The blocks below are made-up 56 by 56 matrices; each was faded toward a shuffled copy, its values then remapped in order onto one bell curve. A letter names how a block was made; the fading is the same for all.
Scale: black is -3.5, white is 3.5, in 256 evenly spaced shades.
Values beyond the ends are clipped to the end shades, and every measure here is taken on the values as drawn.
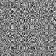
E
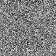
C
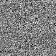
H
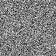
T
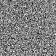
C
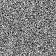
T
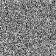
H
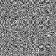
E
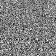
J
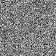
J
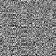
E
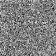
C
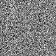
H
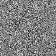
H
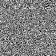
J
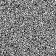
T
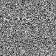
J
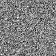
C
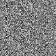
H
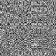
E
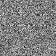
J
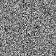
H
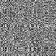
E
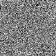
J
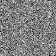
H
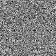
C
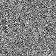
C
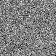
T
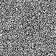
T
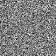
C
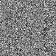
H
